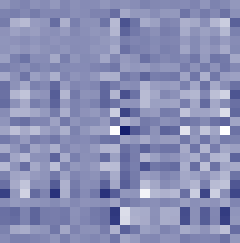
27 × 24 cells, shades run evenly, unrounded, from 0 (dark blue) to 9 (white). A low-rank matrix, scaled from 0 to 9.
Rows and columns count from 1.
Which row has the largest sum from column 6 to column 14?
19
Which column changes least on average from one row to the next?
9
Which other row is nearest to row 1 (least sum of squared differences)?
5
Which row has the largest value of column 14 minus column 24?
22
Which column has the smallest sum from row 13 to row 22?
13
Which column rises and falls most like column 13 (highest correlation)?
14
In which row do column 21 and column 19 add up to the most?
15
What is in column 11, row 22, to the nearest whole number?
1
